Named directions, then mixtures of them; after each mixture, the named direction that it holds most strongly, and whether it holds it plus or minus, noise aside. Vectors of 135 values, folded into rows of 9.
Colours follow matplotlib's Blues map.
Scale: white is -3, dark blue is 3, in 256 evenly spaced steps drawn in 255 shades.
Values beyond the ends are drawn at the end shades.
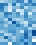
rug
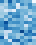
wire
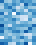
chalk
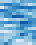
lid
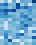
wire, minus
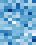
rug, minus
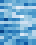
lid, minus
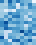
wire, plus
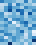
rug, minus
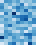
chalk, minus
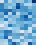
wire, minus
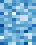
chalk, plus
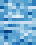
lid, minus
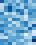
rug, minus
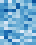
wire, minus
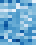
wire, plus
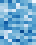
wire, plus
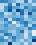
rug, minus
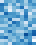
rug, plus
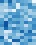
wire, plus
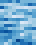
lid, minus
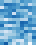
lid, plus
